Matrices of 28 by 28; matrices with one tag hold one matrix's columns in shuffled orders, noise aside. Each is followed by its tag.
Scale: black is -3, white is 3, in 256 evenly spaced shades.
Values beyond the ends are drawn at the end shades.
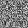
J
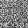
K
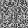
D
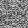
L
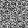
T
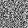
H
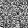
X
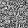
X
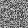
H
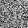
H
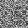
L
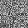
X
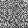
K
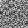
L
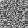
L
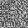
J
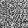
K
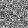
L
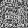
D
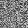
T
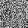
H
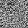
T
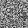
H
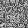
D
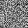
T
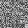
X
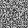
H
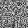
X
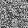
H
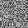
J
